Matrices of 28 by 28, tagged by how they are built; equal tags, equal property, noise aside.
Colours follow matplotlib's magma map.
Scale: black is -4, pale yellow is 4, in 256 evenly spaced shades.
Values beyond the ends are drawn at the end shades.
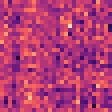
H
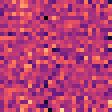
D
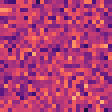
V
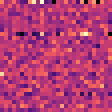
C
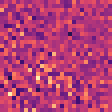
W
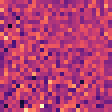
W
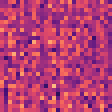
H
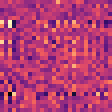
D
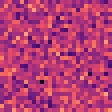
V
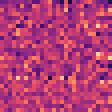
D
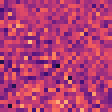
W
